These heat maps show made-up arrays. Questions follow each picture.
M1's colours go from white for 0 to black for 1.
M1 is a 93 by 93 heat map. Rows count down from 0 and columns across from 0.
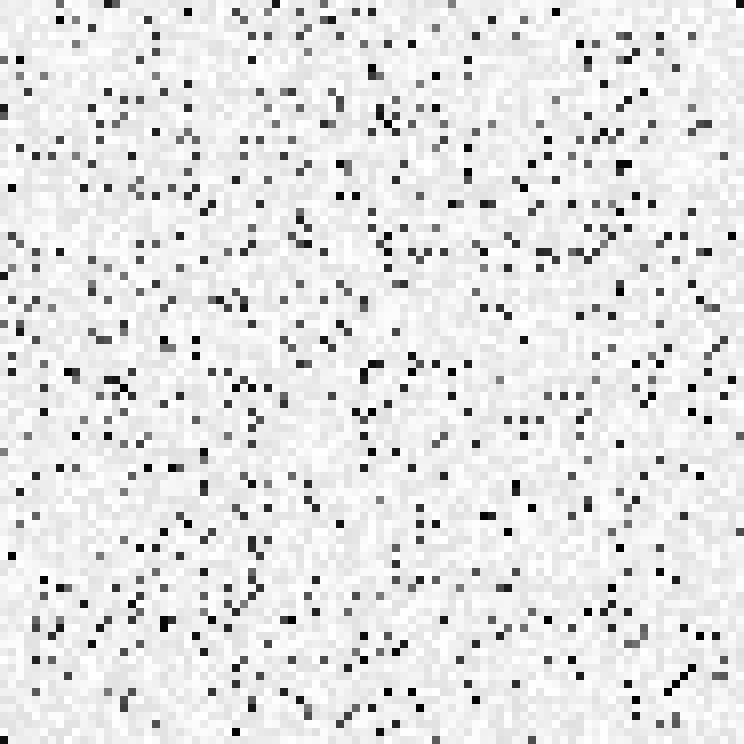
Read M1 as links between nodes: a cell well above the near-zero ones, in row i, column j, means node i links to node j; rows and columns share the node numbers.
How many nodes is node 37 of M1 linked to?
11
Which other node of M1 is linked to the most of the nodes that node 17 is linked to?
node 31
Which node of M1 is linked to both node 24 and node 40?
node 42
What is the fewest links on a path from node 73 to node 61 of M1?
3
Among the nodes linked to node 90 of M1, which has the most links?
node 49
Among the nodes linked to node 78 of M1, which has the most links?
node 4
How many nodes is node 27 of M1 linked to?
1
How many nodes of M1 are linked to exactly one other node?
3
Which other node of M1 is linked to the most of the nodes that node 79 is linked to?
node 38
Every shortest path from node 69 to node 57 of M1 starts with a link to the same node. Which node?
node 32
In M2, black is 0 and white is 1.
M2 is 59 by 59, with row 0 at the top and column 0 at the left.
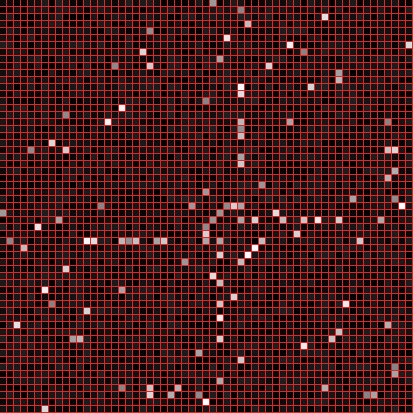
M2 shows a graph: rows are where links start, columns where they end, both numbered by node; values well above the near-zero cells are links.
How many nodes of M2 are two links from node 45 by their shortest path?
8
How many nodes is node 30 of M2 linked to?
3
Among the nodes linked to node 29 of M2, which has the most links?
node 34
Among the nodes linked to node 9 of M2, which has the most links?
node 21
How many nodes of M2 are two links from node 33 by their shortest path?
5
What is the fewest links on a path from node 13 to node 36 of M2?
3
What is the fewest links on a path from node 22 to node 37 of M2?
2
